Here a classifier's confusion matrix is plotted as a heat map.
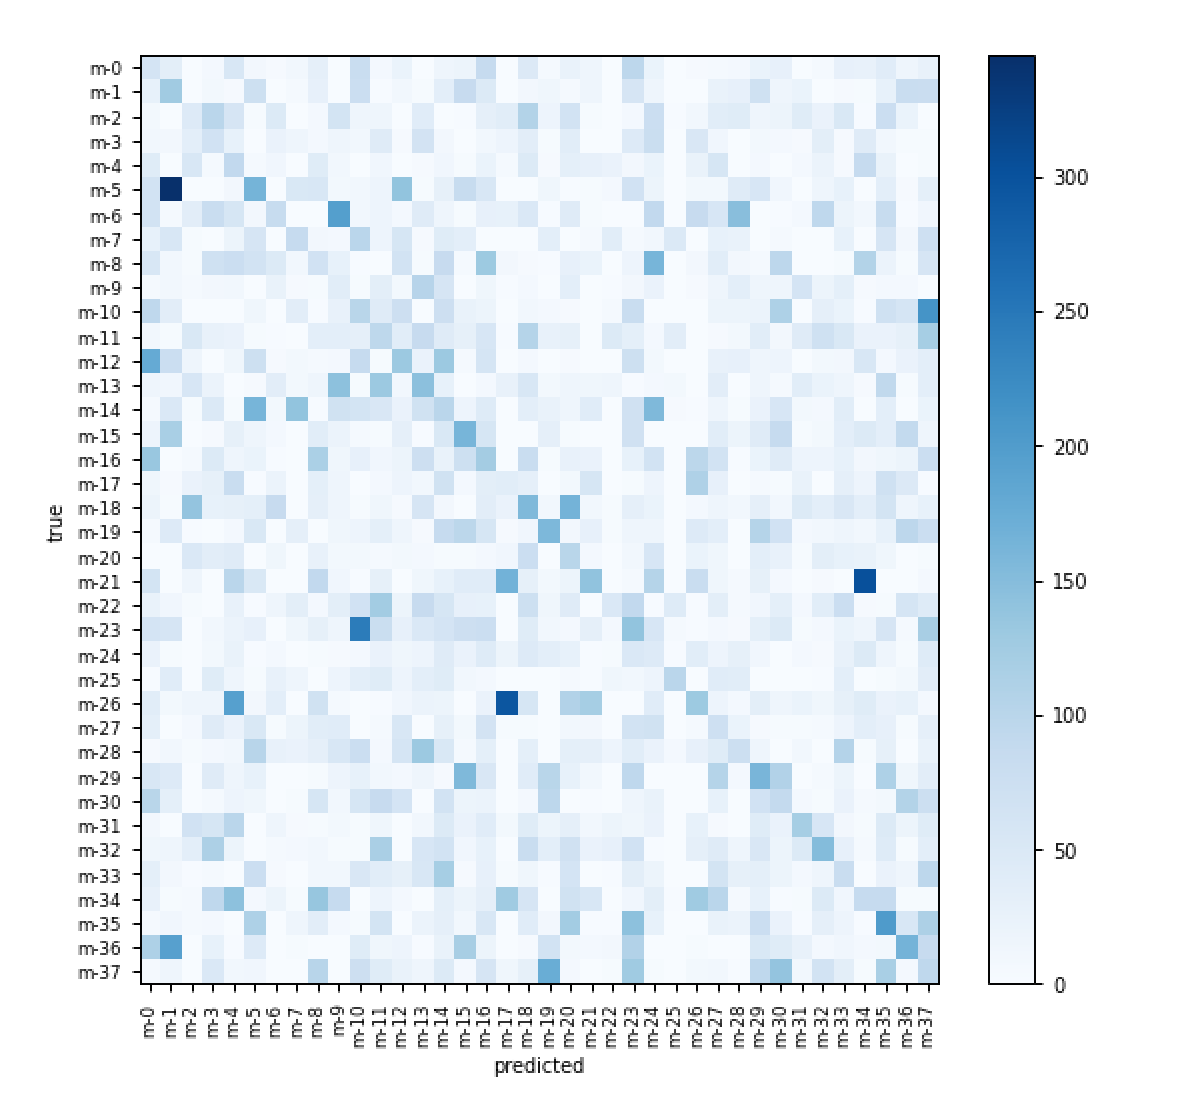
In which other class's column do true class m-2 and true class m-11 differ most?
m-37
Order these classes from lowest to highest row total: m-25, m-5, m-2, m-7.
m-25, m-7, m-2, m-5
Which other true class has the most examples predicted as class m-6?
m-18
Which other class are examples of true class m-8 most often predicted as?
m-24
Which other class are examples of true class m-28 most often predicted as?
m-13
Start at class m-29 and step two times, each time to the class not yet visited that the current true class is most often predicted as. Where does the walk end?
m-1
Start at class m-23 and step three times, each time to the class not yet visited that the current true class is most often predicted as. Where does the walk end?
m-19
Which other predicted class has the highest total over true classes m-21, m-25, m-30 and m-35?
m-34
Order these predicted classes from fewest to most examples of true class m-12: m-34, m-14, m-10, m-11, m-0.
m-11, m-34, m-10, m-14, m-0
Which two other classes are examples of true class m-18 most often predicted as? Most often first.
m-20, m-2
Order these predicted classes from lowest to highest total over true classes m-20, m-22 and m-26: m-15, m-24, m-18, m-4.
m-15, m-24, m-18, m-4
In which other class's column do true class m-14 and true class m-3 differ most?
m-5
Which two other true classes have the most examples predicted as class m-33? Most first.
m-28, m-22
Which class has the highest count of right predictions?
m-35
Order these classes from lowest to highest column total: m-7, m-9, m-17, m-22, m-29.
m-22, m-7, m-17, m-9, m-29
